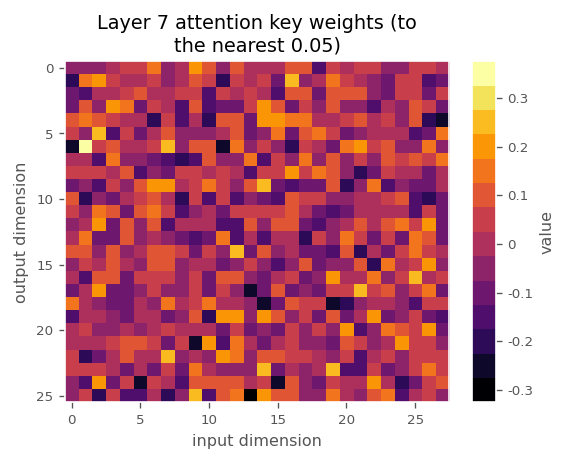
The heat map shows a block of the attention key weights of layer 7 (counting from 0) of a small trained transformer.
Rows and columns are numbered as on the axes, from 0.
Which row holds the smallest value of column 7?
25
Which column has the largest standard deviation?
14
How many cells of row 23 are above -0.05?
16
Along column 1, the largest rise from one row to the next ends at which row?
6
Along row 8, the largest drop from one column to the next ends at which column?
5
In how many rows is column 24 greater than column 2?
9
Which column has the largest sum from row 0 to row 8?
17
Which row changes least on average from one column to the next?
0
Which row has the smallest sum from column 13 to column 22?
18
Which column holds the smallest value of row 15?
22
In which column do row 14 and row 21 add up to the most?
12
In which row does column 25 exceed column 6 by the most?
4
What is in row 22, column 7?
0.25
